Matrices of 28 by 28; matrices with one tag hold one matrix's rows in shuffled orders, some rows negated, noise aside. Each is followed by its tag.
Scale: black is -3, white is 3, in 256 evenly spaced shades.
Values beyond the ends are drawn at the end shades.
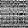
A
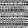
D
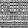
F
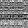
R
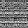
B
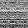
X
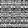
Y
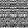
X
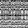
Y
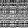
X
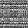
F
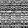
Y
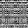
B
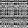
B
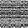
Y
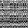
F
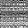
A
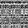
Y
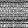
D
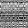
A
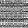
D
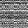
B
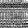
D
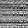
A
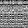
R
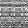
Y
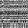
F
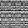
Y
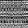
D
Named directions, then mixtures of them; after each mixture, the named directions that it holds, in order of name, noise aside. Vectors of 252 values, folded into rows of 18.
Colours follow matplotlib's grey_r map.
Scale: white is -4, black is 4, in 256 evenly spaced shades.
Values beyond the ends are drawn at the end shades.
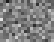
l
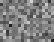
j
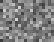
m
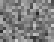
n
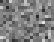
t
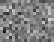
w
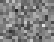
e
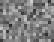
j, m.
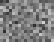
l, t, w.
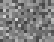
m.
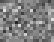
l, m, w.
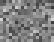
e, l, w.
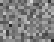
j.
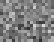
e, n.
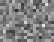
e, j.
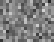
e, j, m.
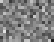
j, t, w.
